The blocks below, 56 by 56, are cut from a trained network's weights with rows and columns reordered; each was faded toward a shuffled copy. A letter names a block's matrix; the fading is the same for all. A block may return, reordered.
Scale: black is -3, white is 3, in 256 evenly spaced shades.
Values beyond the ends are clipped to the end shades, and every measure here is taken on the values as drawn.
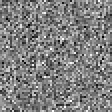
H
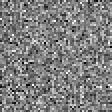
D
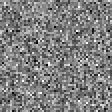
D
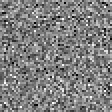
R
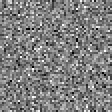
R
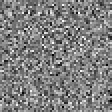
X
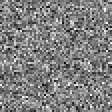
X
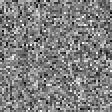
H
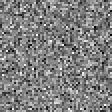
D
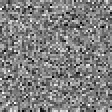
X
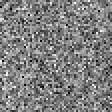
H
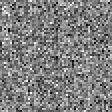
H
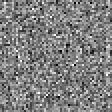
D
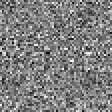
X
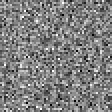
D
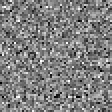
X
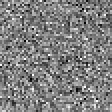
R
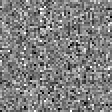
R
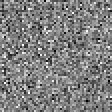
R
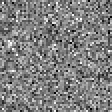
R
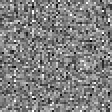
R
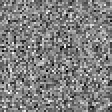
H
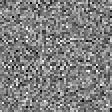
X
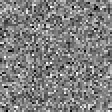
R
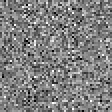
R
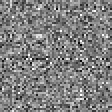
X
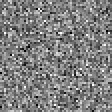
D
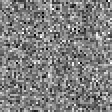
D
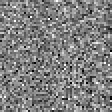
H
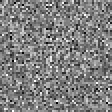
R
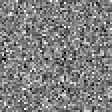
R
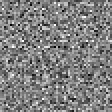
X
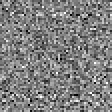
X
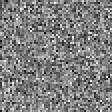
H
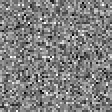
D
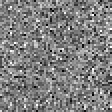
R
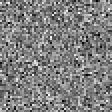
X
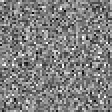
X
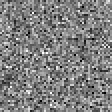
D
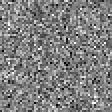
R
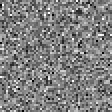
R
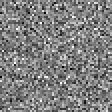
X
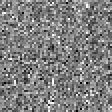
R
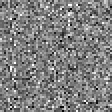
R
